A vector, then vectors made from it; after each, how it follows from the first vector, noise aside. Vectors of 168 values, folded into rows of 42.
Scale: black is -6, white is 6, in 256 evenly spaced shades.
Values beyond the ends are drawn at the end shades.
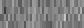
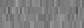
wrapped around, negated, shrunk.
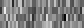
negated, scaled up.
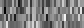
scaled up.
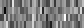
scaled up.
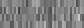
reversed, negated.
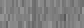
negated, shrunk.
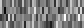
scaled up.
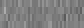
negated, shrunk.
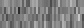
reversed, negated.
